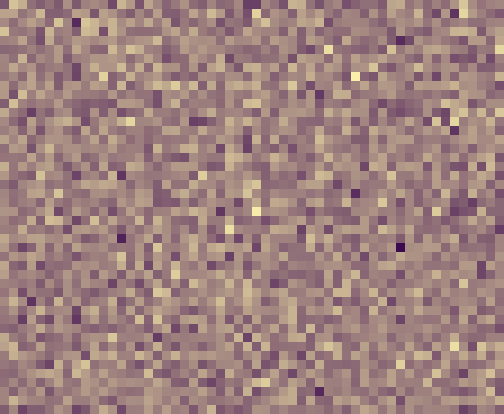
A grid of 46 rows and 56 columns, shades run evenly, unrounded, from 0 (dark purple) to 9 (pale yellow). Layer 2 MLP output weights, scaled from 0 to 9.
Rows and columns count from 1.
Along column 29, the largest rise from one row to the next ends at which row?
2
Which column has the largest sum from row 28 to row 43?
18
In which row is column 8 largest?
14
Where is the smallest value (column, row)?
45, 28
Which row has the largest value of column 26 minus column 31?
32
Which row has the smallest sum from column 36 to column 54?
44
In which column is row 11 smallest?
36
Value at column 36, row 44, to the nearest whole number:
1
